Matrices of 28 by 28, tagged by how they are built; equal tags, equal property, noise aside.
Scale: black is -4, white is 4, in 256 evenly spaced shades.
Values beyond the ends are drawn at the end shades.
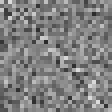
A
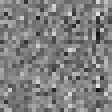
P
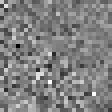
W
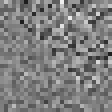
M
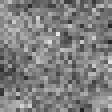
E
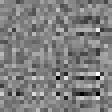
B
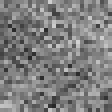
E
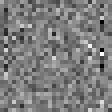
P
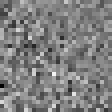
W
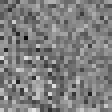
W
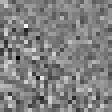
W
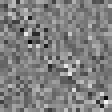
A
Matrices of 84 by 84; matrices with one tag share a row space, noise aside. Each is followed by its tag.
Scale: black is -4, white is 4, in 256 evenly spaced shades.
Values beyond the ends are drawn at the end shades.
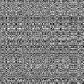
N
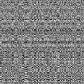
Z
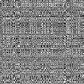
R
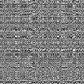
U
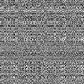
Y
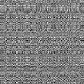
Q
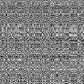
N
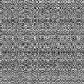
Z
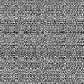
Y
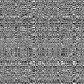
U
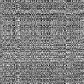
R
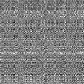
Y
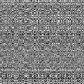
Z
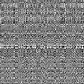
Y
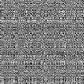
Y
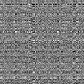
U
